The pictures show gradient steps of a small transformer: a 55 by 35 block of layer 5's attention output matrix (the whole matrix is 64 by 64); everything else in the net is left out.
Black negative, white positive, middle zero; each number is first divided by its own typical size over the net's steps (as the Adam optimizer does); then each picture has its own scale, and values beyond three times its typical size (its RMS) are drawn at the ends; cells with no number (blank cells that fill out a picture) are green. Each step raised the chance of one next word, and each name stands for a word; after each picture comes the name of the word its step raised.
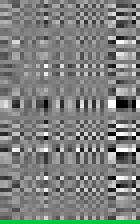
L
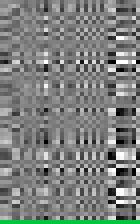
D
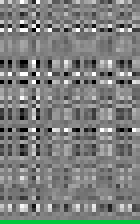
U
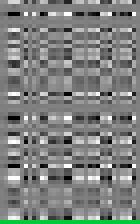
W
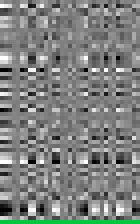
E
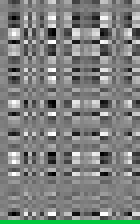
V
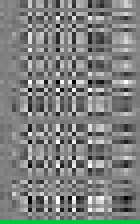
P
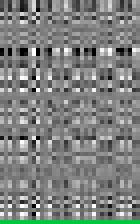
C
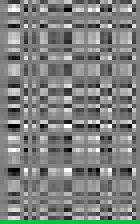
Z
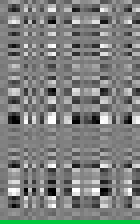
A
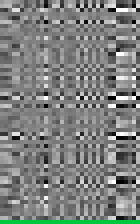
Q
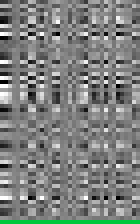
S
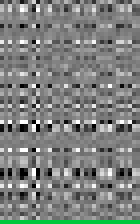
Z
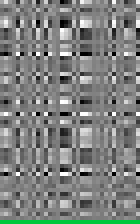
V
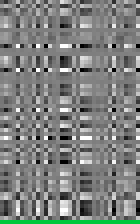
E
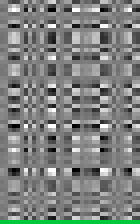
Z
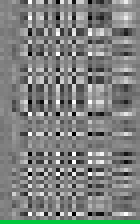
V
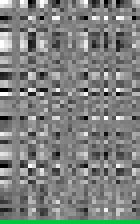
P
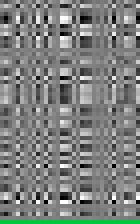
S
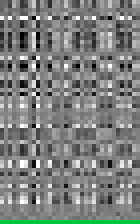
P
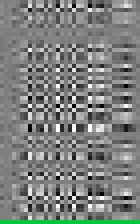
Q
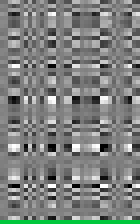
L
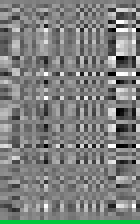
U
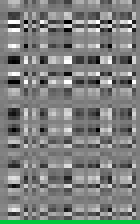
U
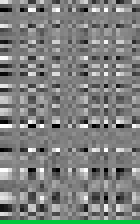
Z
